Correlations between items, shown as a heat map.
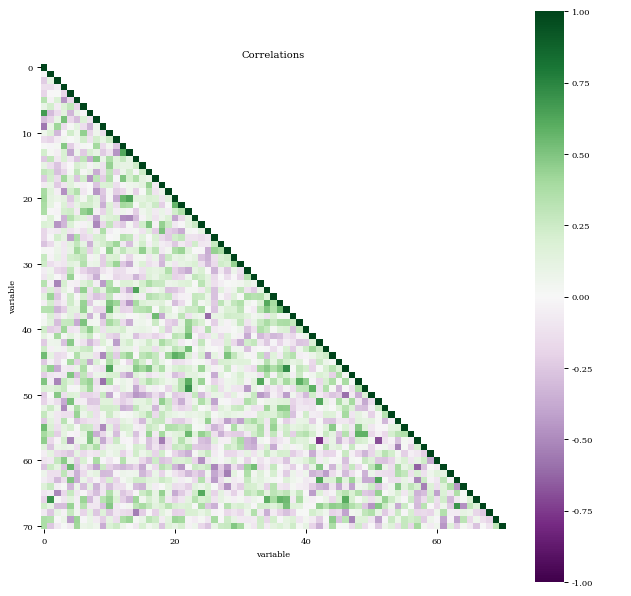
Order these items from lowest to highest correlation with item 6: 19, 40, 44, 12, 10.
19, 12, 44, 40, 10
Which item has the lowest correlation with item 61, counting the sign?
57
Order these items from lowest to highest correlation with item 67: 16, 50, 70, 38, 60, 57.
50, 57, 60, 70, 38, 16
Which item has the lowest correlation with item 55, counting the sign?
9
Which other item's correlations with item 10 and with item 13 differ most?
36
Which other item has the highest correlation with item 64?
54
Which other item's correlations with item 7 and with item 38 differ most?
17
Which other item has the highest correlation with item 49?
22
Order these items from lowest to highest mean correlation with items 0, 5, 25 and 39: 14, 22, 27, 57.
14, 27, 57, 22
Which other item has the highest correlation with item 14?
34
